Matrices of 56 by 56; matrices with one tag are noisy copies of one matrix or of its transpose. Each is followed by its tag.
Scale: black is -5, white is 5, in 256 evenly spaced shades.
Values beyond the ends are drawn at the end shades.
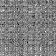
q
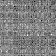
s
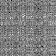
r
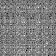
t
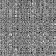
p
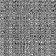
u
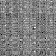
s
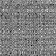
u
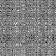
r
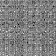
q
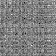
q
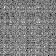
t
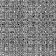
q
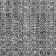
s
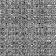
q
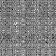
r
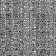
s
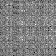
t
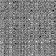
u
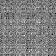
t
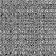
u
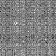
r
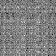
t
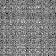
t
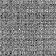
u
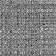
u
